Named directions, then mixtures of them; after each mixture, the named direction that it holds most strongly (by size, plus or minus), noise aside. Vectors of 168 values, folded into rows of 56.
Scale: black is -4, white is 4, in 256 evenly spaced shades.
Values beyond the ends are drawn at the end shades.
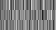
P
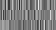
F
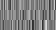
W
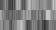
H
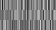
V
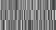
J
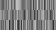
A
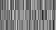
P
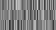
A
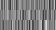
W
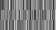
P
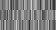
P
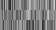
W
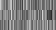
P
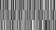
W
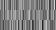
W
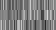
A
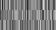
V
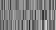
W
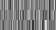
W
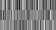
F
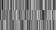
P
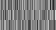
J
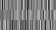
V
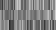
H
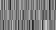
W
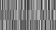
V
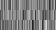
W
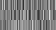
V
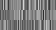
V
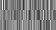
V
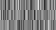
F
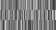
J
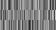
J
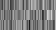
P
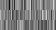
P
